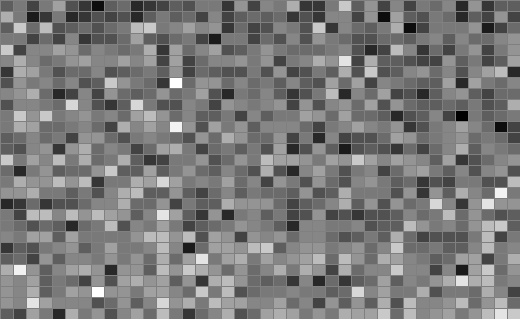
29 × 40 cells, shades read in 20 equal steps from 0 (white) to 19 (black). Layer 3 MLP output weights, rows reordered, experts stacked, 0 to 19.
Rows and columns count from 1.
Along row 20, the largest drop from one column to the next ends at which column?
3
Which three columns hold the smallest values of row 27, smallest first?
8, 28, 16
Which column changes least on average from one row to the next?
20
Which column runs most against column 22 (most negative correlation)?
9
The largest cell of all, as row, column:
11, 36
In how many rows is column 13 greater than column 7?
10
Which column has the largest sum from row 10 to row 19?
23
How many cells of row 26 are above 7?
29
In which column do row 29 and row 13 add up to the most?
15
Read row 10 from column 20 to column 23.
10 9 8 14
